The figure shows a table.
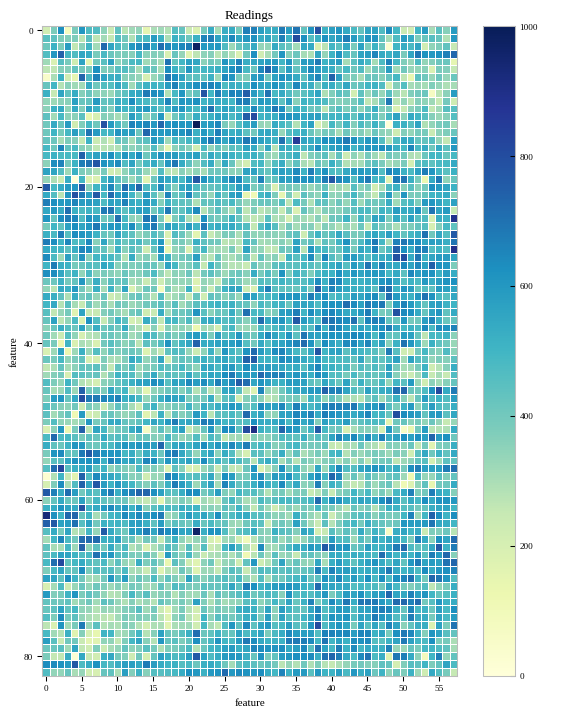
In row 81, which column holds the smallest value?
49
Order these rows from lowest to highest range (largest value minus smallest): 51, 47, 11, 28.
47, 11, 28, 51
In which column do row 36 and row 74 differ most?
21
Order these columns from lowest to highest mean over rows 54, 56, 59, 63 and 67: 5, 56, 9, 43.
43, 5, 9, 56
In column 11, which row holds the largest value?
20
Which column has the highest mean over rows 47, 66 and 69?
5
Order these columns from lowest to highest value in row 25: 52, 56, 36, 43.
43, 36, 52, 56
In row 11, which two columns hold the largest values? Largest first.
29, 28
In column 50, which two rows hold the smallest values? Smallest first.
51, 58
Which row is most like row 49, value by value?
36
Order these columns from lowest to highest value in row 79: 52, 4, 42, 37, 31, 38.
52, 37, 42, 4, 31, 38
